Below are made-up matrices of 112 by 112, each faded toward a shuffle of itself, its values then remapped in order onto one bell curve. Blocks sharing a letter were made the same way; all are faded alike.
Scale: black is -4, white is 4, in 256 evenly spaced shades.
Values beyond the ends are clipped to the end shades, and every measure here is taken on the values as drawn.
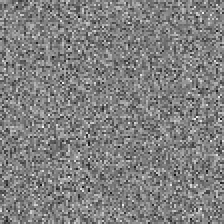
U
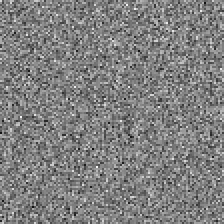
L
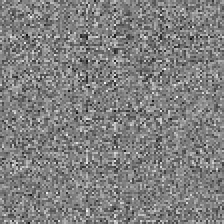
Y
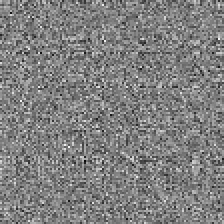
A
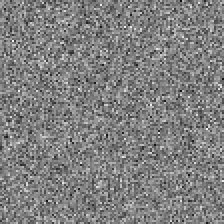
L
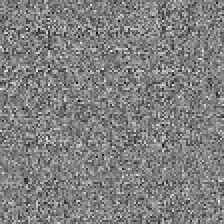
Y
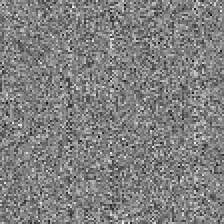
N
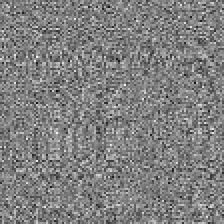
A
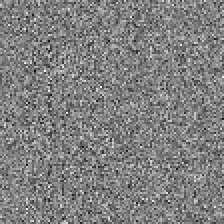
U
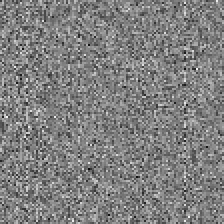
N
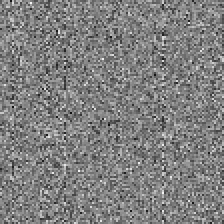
N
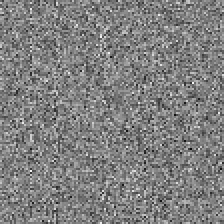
U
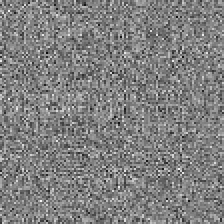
A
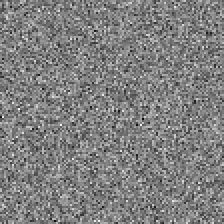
L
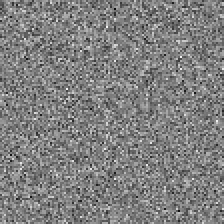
U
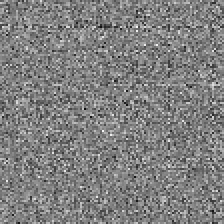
Y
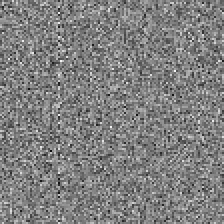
U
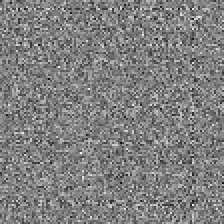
Y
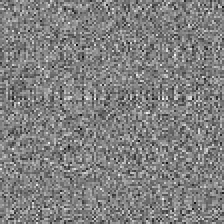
A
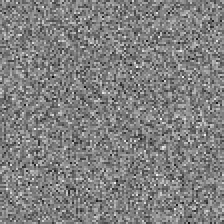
L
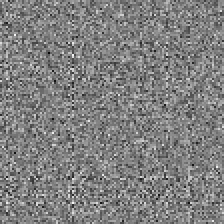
Y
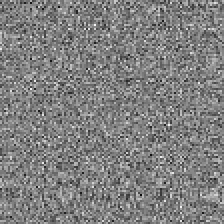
A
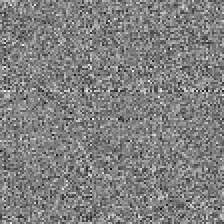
Y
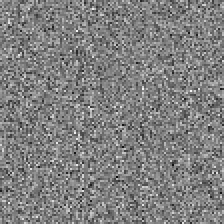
U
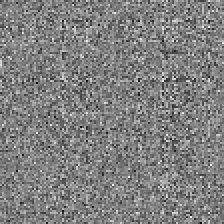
Y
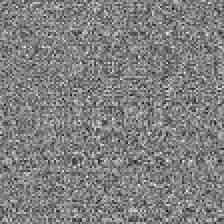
A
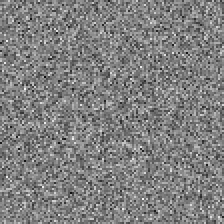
L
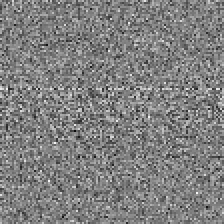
Y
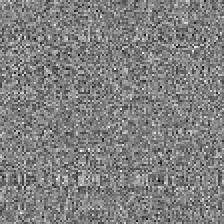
A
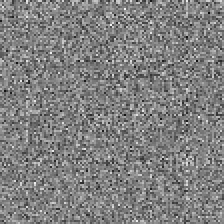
Y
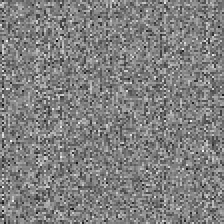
N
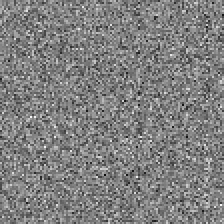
U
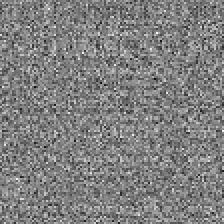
A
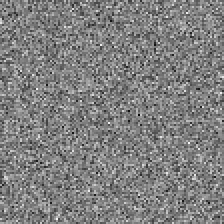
L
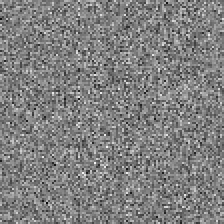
U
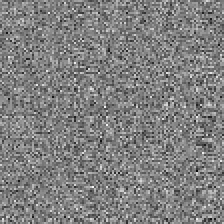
A
